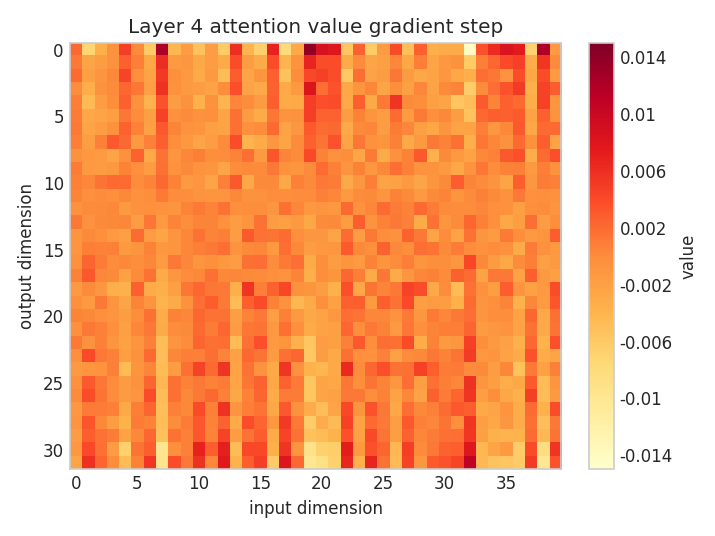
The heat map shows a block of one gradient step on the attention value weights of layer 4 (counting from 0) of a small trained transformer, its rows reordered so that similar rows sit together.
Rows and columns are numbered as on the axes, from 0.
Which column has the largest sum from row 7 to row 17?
32
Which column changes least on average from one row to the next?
9
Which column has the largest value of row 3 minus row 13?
19
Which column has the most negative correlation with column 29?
16
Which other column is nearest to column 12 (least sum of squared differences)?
10
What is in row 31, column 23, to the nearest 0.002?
-0.004
